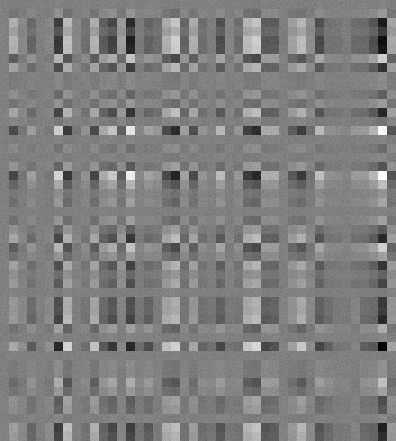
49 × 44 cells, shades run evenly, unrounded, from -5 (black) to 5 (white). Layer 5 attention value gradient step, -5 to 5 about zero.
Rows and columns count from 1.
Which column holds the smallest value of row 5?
43
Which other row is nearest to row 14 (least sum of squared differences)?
33
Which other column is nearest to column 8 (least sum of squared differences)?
34
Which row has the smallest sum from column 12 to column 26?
39
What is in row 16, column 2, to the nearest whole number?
0
